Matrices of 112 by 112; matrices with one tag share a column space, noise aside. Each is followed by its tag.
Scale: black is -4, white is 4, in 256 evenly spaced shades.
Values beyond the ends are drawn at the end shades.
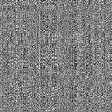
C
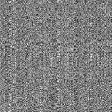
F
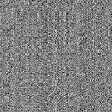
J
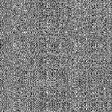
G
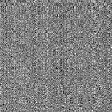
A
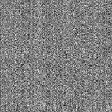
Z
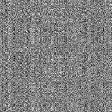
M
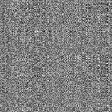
M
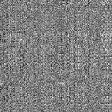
C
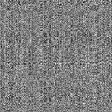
C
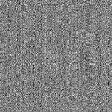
C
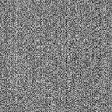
F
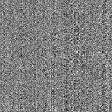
Z
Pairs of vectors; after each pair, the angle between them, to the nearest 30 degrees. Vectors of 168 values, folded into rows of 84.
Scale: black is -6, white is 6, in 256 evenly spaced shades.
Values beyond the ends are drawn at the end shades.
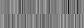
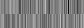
30 degrees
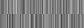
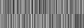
120 degrees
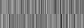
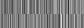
150 degrees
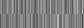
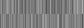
30 degrees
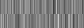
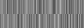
60 degrees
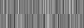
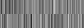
90 degrees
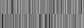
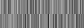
120 degrees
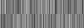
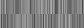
30 degrees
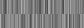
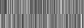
60 degrees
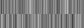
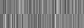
120 degrees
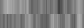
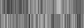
150 degrees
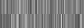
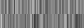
90 degrees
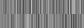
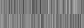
60 degrees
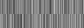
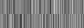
30 degrees
